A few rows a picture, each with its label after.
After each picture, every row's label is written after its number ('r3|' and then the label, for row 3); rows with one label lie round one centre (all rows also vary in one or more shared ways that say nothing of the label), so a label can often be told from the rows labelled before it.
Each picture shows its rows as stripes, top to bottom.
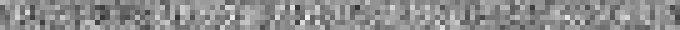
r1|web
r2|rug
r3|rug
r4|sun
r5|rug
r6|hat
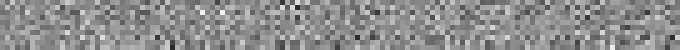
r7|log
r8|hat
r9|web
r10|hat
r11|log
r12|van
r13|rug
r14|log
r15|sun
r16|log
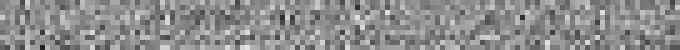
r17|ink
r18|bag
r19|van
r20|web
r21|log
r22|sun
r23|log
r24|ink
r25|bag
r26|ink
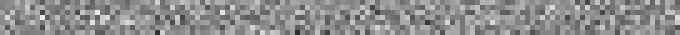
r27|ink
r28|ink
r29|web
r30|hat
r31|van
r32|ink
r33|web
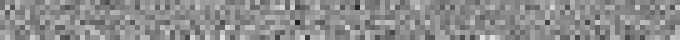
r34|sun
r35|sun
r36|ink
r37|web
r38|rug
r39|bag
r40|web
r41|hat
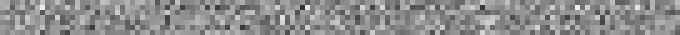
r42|web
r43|log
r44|ink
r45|rug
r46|hat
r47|hat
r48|ink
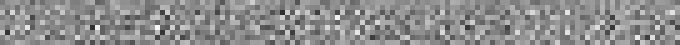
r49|rug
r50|hat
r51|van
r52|hat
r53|ink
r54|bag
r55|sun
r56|bag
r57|rug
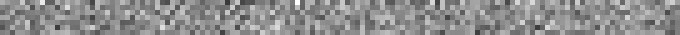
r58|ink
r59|bag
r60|bag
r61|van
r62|ink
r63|bag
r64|log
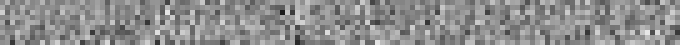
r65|sun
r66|log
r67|sun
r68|van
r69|rug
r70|web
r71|ink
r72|bag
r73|hat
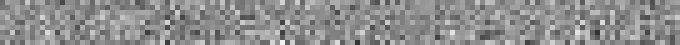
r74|bag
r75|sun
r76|ink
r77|web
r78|rug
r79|ink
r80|web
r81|ink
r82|hat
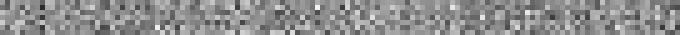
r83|sun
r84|log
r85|hat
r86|web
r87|hat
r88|sun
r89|hat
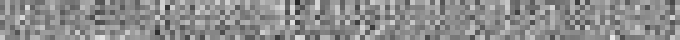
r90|web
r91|web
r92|rug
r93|hat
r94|rug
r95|log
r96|web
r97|log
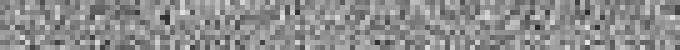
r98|sun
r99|ink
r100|rug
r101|van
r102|hat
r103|van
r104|sun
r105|ink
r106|bag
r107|web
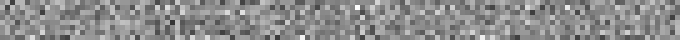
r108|log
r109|web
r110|rug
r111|ink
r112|hat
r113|web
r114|rug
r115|rug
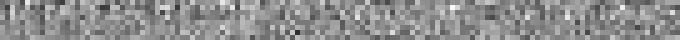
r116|bag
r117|hat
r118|van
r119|ink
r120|van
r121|hat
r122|ink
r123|sun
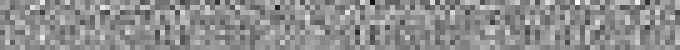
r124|sun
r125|log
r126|log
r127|rug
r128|log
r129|web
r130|web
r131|log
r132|sun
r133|web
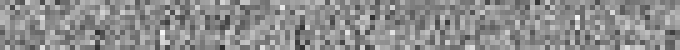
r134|bag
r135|log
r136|bag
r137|hat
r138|web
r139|rug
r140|bag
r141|web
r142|hat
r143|van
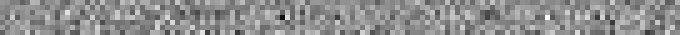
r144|sun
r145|bag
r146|bag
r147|ink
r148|web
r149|bag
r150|web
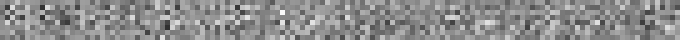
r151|log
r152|ink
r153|bag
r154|ink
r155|ink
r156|van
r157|rug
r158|hat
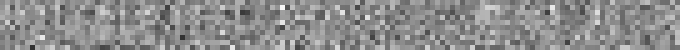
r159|rug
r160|hat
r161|ink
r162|rug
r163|bag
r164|hat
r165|sun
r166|log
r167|web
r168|hat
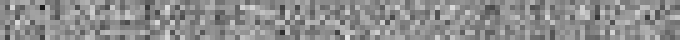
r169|log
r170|rug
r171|bag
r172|van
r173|log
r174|sun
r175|ink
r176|log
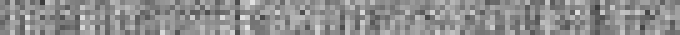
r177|ink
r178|van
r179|van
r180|rug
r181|log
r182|ink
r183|hat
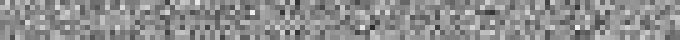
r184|rug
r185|rug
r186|hat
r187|van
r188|van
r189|ink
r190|van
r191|log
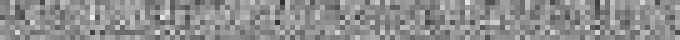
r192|van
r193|hat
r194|rug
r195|log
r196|sun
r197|log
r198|sun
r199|web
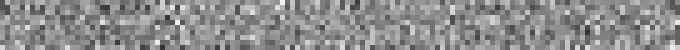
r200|log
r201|rug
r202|bag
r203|ink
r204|van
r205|rug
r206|web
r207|hat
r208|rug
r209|hat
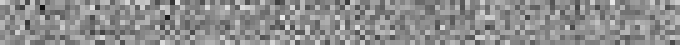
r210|van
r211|van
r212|bag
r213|van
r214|sun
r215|sun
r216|sun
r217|bag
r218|web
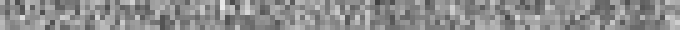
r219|web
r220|hat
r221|hat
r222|web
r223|rug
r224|ink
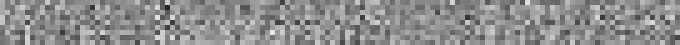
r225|web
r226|van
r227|hat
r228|ink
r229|hat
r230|van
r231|bag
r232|ink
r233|van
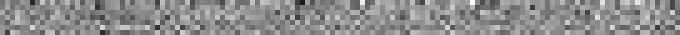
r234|bag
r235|rug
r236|hat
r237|sun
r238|log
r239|ink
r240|sun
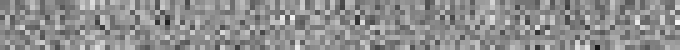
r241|log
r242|log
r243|van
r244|van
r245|van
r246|web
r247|ink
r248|log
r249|log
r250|van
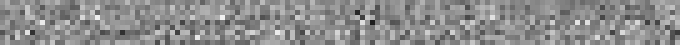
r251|web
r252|web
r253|rug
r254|web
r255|rug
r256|hat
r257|bag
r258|sun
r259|bag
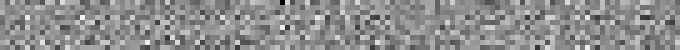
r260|sun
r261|ink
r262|ink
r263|ink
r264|bag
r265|ink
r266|rug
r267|van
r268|ink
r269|bag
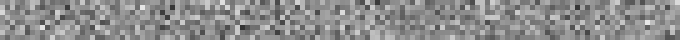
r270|sun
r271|van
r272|ink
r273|ink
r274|sun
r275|log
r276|hat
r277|log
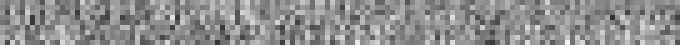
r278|sun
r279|ink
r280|ink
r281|hat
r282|rug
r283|van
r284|log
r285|sun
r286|hat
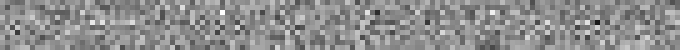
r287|bag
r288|sun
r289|sun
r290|ink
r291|rug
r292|sun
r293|bag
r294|rug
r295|van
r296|ink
